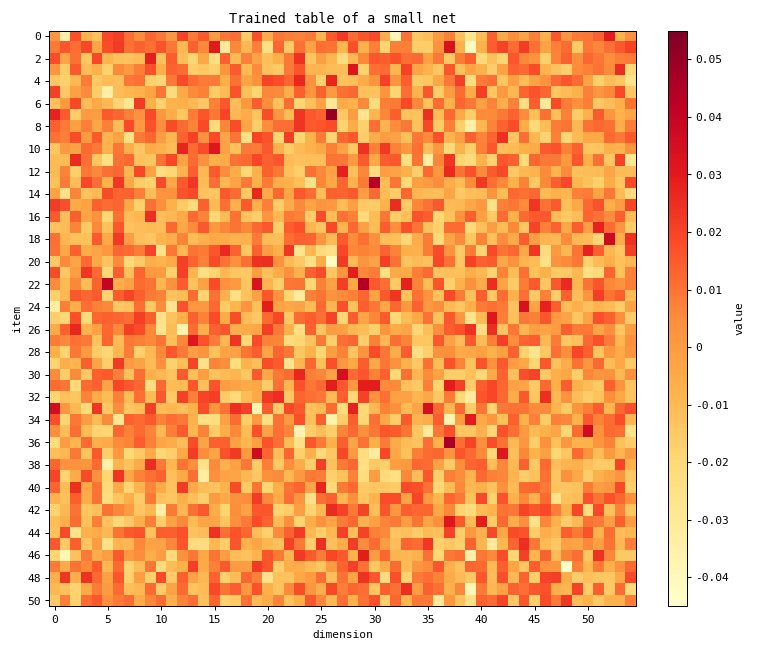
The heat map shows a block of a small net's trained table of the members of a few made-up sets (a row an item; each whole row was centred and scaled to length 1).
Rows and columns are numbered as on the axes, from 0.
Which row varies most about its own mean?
33
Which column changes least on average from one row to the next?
34
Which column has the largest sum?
42
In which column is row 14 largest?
19
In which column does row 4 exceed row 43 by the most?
23
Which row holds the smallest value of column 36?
50
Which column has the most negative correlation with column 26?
39
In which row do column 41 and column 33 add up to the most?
22
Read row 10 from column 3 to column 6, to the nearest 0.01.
0.01 0.01 -0.01 0.01
